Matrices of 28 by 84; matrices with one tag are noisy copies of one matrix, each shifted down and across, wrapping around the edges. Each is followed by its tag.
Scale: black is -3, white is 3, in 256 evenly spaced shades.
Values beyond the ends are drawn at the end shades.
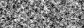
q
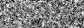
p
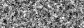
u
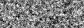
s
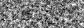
p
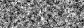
q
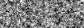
q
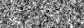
q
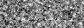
p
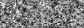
q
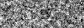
p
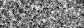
p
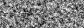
s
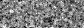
p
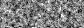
q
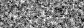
p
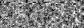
q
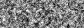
u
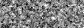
p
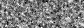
s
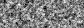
u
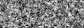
q
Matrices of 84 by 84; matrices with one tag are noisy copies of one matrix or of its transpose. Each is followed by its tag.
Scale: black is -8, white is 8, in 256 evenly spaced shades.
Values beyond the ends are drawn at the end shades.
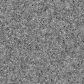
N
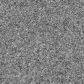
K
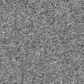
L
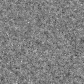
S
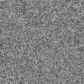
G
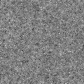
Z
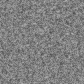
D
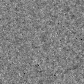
S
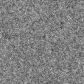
Z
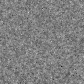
S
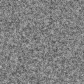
D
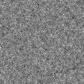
S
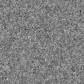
N
